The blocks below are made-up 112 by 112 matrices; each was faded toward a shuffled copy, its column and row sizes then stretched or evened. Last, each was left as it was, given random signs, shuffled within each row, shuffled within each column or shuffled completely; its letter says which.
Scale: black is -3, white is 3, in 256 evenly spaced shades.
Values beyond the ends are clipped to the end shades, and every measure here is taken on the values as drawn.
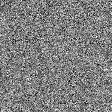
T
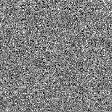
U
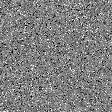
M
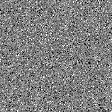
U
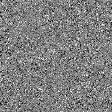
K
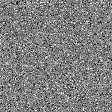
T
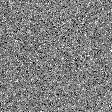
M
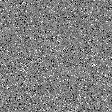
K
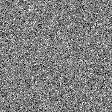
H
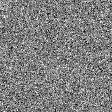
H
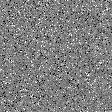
M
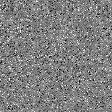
U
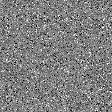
K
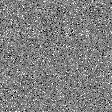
T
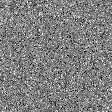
M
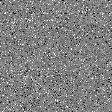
K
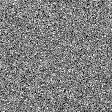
M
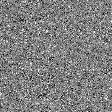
K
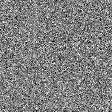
K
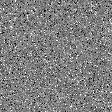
H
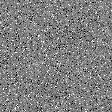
H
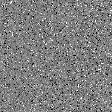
K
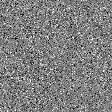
T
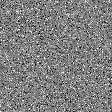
M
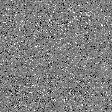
K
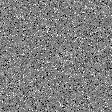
M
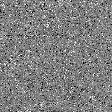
U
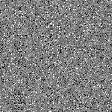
U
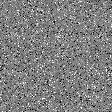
M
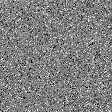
M
